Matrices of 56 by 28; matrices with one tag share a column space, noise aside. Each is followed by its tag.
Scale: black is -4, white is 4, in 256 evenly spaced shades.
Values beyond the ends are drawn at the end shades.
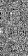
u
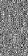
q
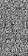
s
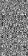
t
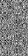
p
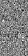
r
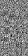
r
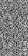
r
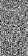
r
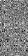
s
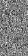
q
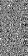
s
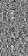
u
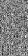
t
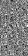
t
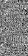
q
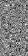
s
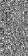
u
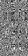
u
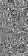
q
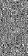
q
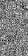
p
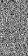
q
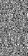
q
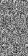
q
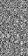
r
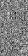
u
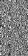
t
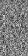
t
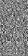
r
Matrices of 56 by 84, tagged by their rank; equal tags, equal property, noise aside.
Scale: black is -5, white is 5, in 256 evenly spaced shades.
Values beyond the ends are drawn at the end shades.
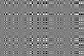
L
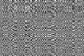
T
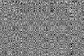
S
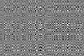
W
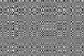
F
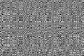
S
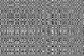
W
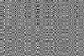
W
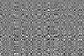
W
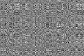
S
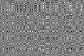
W
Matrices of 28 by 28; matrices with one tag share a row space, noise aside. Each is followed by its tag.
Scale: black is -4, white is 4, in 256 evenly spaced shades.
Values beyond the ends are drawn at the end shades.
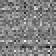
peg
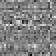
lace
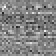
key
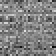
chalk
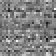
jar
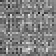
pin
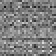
lace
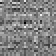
peg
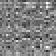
jar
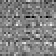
jar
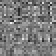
lace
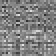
key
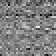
jar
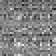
lace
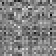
lace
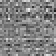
jar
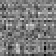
key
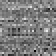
peg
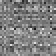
lace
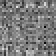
key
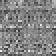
chalk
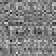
chalk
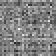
lace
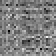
jar
